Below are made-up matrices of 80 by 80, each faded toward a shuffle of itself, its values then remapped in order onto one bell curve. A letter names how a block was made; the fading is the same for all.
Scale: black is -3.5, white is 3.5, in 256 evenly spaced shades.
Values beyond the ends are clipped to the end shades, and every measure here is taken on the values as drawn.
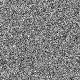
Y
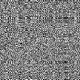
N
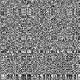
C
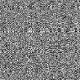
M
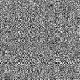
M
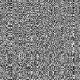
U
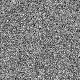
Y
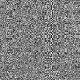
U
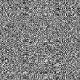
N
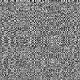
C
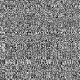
N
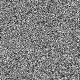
Y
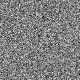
Y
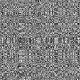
C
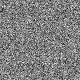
Y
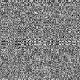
M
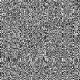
U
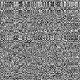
C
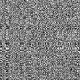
N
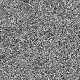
Y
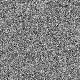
Y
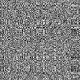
N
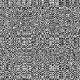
C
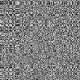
C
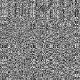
U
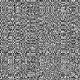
C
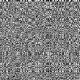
C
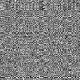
C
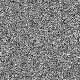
Y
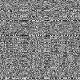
M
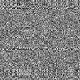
M
